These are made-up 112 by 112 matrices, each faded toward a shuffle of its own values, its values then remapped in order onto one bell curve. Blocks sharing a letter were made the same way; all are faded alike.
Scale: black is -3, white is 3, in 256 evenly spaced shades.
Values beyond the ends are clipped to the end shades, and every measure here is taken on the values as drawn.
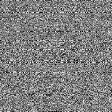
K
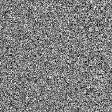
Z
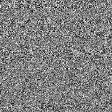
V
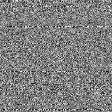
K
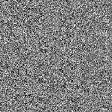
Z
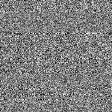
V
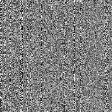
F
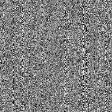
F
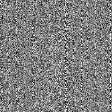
F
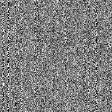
F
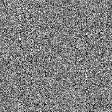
Z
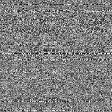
K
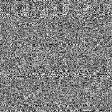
K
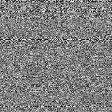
K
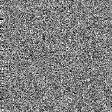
Z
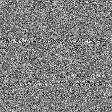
V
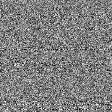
V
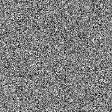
Z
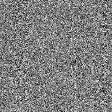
Z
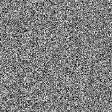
Z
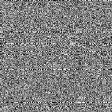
K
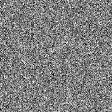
Z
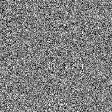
Z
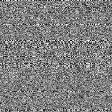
K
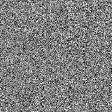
Z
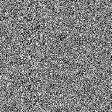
Z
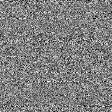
V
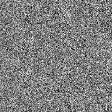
Z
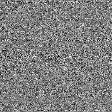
V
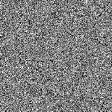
Z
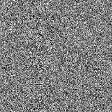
Z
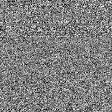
V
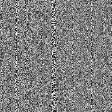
F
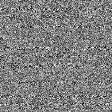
V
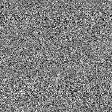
V
